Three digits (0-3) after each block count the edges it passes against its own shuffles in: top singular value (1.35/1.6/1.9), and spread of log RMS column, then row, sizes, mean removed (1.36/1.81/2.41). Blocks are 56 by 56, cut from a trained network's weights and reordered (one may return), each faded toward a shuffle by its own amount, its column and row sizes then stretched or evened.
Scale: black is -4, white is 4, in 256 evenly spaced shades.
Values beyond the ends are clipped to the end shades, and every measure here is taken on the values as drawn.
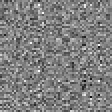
3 2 0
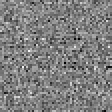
0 0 2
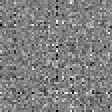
1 2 2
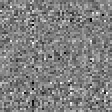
2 1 2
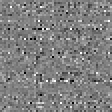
0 1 3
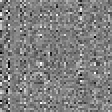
3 3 1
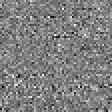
1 0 2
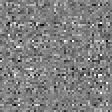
0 2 3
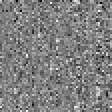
1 3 0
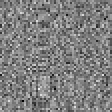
3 0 0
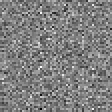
3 1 1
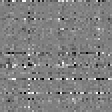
2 2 3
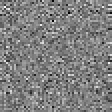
3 1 2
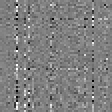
2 3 1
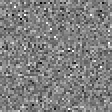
0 0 1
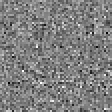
0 1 2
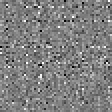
1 2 2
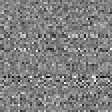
3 0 3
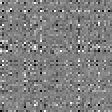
3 3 3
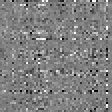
2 3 3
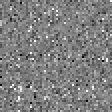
0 2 1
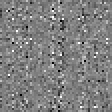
0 3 1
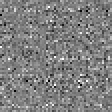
1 2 2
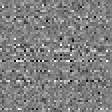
3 2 3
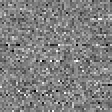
1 0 2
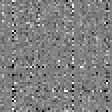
1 3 2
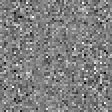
0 3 0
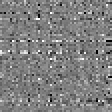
3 2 3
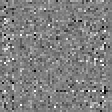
0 2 2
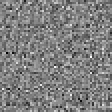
3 0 1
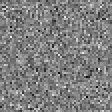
1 1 0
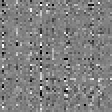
1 3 2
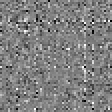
2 3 2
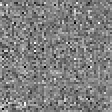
0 2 2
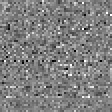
0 1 3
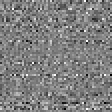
3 0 3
